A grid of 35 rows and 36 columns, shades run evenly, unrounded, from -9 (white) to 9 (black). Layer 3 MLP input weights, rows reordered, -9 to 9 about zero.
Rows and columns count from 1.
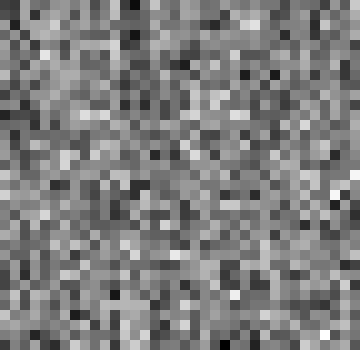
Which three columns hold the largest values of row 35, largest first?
23, 26, 6
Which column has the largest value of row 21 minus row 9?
34
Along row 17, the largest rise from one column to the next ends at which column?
8
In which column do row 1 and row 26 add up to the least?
36
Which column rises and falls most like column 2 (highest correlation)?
21
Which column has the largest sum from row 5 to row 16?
2
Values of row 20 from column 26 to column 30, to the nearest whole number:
6 -1 -2 0 -1
